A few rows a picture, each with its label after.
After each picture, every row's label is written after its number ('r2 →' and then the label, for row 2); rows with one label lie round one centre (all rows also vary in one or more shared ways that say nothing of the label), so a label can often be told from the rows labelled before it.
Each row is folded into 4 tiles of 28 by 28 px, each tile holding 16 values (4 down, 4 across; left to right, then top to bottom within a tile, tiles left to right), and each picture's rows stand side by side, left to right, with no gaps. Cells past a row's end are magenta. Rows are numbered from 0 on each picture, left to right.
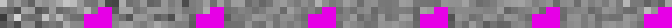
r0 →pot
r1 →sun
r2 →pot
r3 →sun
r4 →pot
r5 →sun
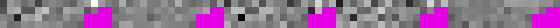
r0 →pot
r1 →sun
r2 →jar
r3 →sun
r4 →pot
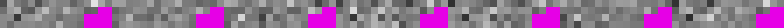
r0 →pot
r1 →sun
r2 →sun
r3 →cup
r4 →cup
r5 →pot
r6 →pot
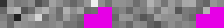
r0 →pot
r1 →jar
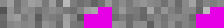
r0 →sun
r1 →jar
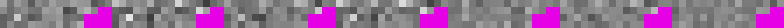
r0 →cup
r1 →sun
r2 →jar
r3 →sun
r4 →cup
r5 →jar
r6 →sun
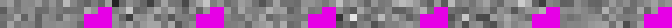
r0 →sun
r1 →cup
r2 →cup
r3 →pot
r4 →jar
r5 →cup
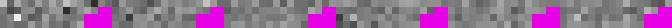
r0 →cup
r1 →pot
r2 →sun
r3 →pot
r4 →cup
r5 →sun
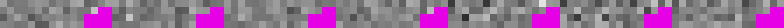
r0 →jar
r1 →cup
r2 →cup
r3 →jar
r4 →pot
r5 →cup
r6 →sun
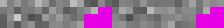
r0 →jar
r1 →jar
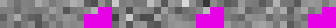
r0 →jar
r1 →jar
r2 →cup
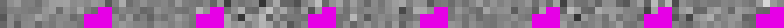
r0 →pot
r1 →sun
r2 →cup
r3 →cup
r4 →jar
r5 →jar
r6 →pot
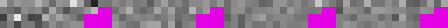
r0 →jar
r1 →cup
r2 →pot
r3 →sun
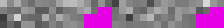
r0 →pot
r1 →pot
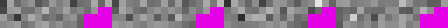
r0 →sun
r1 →sun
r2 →pot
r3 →sun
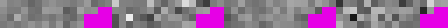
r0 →cup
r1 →jar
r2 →pot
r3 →jar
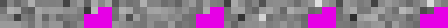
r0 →jar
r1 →jar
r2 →pot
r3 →pot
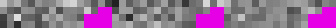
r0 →pot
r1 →sun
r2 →cup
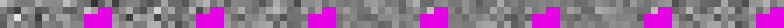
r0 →sun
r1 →cup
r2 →cup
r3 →jar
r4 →cup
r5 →jar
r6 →cup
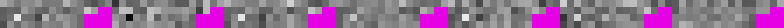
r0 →sun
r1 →jar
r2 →sun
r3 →sun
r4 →cup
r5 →pot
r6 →sun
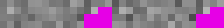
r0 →jar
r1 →jar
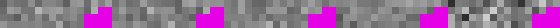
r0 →jar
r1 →jar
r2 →cup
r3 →pot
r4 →cup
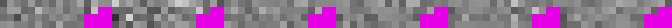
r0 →jar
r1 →pot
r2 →jar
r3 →jar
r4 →sun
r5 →pot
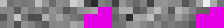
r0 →jar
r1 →pot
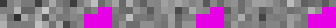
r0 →cup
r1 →cup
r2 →sun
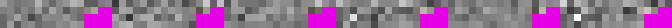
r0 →jar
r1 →sun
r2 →pot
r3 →sun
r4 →jar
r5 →cup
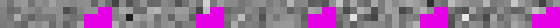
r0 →cup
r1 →jar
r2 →sun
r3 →cup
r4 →sun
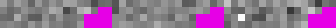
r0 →cup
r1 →sun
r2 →cup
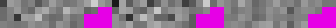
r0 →pot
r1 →sun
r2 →cup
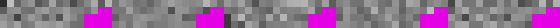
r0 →sun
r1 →pot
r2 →pot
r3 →jar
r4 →sun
